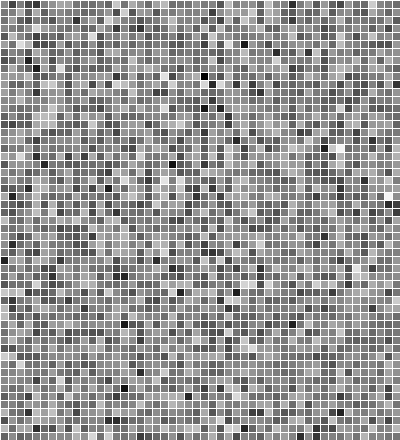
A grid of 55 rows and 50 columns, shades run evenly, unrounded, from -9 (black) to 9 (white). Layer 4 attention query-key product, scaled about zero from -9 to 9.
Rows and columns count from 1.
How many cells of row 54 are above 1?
24
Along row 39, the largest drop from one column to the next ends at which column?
2
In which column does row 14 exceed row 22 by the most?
7
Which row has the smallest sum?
18
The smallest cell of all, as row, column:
10, 26
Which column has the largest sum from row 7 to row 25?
21
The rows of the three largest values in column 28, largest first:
11, 53, 33
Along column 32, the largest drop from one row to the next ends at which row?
45
